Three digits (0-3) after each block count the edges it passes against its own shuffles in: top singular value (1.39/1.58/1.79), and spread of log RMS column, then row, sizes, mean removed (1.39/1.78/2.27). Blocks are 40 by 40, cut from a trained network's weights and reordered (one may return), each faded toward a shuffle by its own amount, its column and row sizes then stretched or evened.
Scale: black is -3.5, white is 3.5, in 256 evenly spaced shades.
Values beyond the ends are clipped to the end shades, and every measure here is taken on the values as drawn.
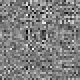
3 2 2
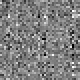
2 2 2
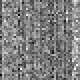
3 2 0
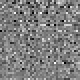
1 0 3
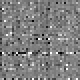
1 0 3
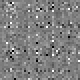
0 2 2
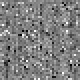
0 1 1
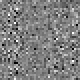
0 3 0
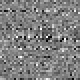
2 0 3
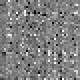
0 2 1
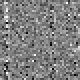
0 2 0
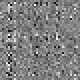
1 3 2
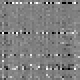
3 0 3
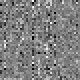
1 3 1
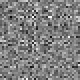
3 1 2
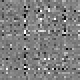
1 3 3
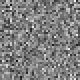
0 1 0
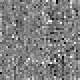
0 1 0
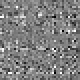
1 2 3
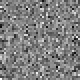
0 2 0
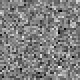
1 0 0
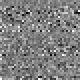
0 1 3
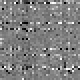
1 0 3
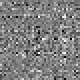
1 1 3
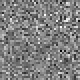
1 1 1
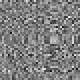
3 0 2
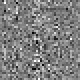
1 3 0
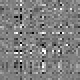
3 3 3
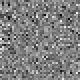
1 2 1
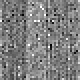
3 0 1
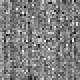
2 0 0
